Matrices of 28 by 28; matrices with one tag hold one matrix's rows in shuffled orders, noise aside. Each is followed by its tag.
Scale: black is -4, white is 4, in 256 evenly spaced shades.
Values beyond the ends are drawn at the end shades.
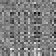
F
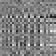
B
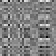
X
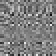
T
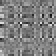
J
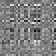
F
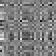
J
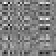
X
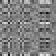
X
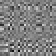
T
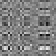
X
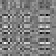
X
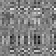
F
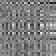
B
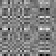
X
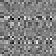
T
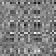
F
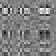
X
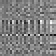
B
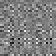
T
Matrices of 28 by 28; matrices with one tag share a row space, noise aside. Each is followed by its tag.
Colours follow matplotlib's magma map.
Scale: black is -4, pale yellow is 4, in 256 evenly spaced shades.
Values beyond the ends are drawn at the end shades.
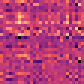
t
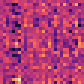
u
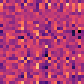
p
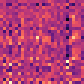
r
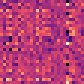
r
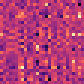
p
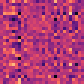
u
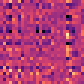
r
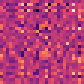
p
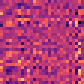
t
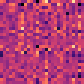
p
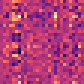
u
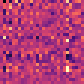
r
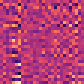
u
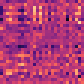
t
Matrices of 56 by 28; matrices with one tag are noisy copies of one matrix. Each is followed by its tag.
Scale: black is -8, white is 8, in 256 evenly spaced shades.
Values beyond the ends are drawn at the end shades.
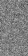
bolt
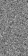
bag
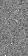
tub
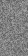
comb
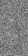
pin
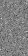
tub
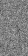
pin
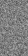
bag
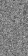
tub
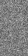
tub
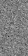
bag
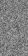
pin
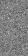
pin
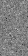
comb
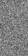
comb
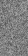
comb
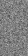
tub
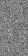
tub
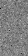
bolt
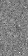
pin
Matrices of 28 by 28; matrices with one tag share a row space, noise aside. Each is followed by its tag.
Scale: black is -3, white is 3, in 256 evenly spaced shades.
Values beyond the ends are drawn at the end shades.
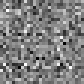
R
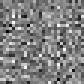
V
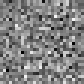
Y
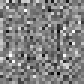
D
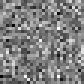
V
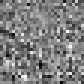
V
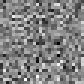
R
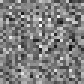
Y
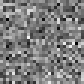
V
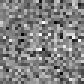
Y
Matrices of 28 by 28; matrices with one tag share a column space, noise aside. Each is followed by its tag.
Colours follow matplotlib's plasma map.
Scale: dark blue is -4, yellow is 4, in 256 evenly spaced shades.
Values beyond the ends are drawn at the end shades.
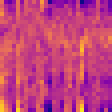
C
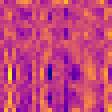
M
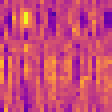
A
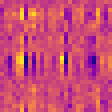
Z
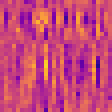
A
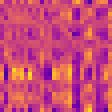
M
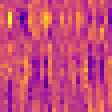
A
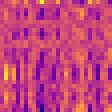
M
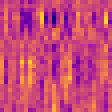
A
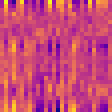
C
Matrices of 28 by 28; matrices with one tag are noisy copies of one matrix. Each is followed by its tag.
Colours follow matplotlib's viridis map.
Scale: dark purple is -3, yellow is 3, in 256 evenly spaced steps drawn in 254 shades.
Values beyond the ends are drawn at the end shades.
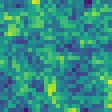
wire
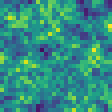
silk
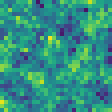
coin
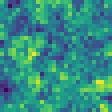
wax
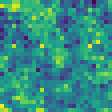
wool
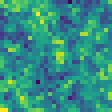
wool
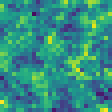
coin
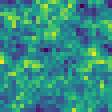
silk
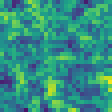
wire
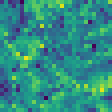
wax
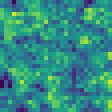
wire
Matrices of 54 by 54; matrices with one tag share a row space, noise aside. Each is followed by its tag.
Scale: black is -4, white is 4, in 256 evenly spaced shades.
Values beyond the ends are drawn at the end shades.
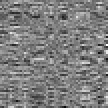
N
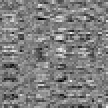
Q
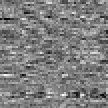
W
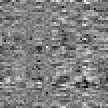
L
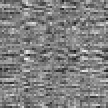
W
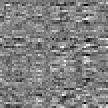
L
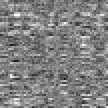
N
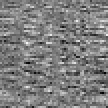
W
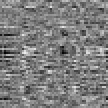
W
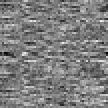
W
